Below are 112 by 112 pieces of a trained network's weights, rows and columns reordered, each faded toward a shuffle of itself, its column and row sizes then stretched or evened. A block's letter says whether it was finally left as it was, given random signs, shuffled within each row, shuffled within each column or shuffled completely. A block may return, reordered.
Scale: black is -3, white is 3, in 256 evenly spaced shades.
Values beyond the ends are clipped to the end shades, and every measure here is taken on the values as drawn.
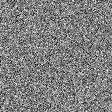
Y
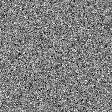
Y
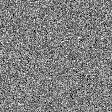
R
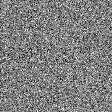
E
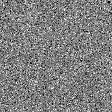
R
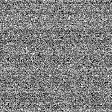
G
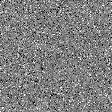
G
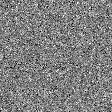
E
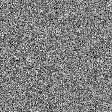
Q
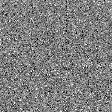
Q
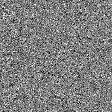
Q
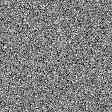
Y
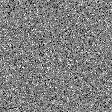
Y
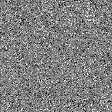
G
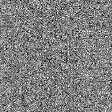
G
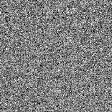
G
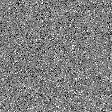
Q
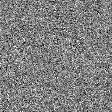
Q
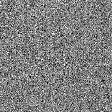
G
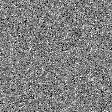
Q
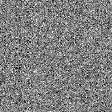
G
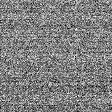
G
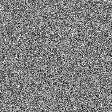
Q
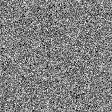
R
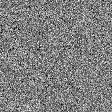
R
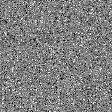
G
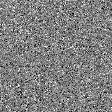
Q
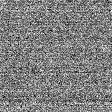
E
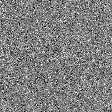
E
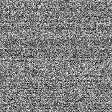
G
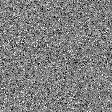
E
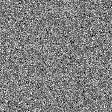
R
